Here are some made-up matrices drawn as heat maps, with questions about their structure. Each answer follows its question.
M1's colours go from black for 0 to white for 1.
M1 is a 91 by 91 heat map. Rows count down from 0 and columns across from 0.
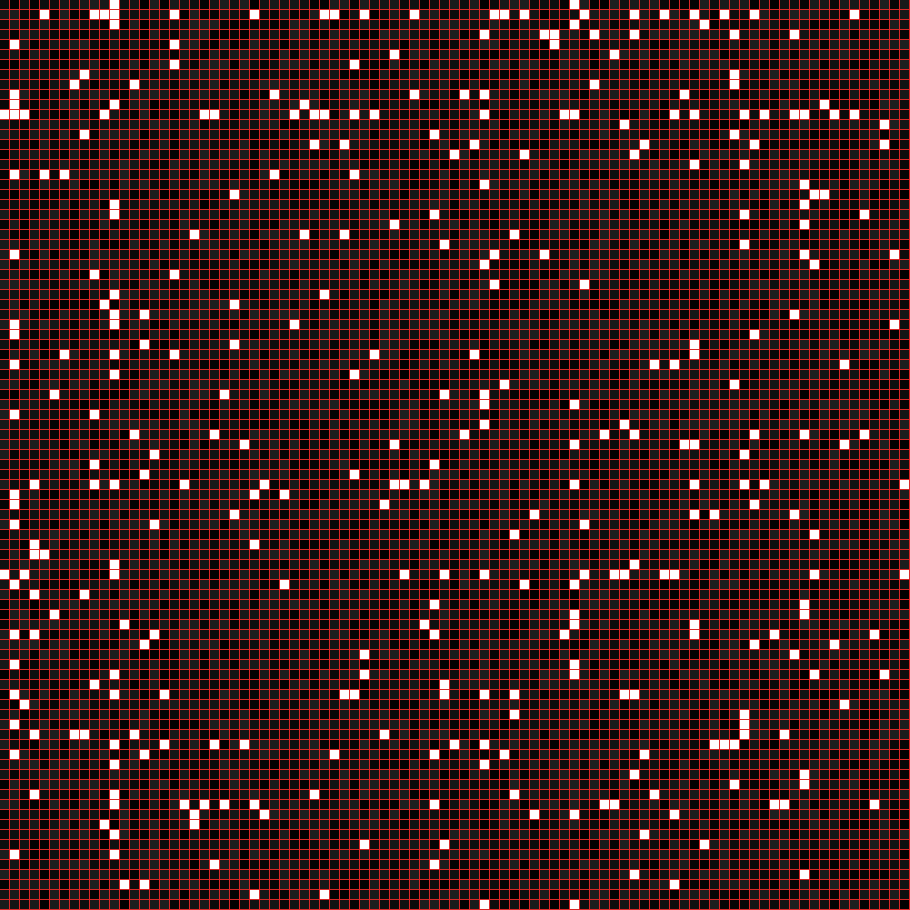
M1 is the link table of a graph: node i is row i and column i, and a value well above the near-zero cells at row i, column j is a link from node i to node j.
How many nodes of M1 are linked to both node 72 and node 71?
1
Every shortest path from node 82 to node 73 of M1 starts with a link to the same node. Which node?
node 10
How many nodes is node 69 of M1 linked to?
10
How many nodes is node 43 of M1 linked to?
8
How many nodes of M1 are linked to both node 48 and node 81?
2
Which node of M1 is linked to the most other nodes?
node 11
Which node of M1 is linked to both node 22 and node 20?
node 80
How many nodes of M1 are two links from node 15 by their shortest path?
9
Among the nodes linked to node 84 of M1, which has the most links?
node 44
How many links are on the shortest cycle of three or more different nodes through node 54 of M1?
5
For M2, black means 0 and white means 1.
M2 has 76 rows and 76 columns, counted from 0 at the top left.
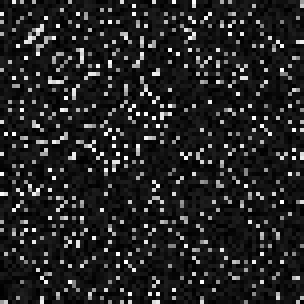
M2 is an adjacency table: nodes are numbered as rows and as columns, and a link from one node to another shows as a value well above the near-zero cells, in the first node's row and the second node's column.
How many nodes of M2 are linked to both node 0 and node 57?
3
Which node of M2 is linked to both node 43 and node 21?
node 4
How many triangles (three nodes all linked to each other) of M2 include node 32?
6
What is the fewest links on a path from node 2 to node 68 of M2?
3
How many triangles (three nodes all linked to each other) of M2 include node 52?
6
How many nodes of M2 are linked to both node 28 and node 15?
5
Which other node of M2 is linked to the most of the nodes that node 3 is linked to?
node 6
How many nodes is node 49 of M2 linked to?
9
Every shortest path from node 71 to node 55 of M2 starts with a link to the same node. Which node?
node 38
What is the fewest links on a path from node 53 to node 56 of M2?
4
